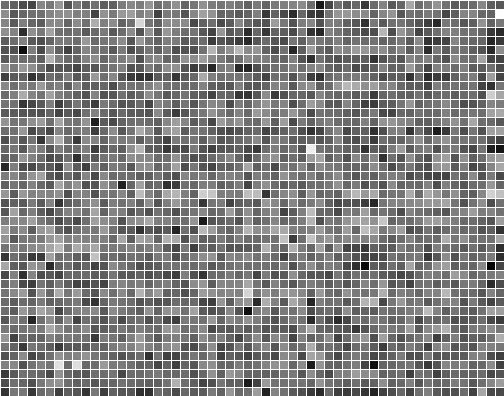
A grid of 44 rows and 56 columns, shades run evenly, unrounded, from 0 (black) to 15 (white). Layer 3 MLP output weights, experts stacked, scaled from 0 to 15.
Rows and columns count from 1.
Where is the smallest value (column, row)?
55, 30
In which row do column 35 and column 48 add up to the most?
17
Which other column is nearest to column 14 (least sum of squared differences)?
52
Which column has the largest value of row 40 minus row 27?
33
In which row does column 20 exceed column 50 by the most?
15
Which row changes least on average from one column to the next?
13
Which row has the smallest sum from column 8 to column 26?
44
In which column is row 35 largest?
48
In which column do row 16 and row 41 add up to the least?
42
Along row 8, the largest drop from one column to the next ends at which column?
27
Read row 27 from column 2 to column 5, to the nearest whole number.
5 7 7 7
